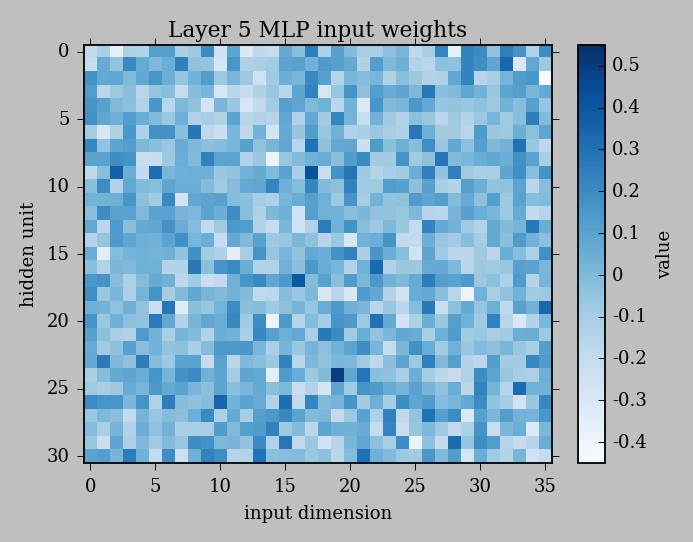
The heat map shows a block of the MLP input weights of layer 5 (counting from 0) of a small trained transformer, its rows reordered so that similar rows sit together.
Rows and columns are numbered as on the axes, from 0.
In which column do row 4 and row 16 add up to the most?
22
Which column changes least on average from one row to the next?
32
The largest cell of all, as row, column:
24, 19
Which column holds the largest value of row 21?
18
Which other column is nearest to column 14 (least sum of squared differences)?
23
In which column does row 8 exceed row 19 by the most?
27
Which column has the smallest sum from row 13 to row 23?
14
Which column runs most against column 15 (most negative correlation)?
33
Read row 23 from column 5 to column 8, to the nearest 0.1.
0 -0.1 0.1 0.1
